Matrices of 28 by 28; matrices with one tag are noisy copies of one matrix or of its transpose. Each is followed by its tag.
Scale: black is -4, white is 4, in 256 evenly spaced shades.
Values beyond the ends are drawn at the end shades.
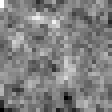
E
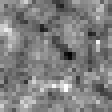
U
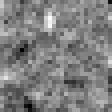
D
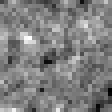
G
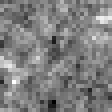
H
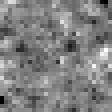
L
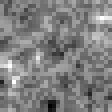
H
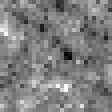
U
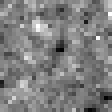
G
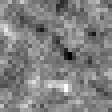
U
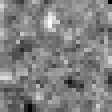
D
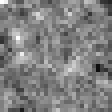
E
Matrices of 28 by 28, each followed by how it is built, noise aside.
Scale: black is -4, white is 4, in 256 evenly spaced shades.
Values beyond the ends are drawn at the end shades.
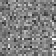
low rank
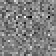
low rank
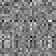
low rank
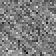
Toeplitz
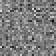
low rank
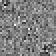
block diagonal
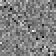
banded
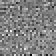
uneven rows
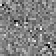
block diagonal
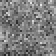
smooth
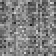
blocks
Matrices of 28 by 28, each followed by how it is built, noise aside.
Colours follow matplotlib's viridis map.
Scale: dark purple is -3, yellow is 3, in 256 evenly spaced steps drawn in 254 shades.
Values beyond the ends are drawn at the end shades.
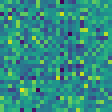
low rank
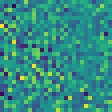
lower triangular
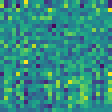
low rank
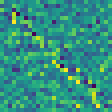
banded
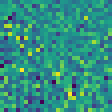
lower triangular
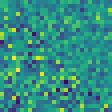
lower triangular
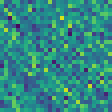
Toeplitz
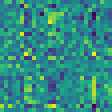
low rank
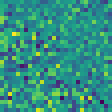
lower triangular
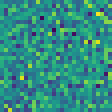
noise
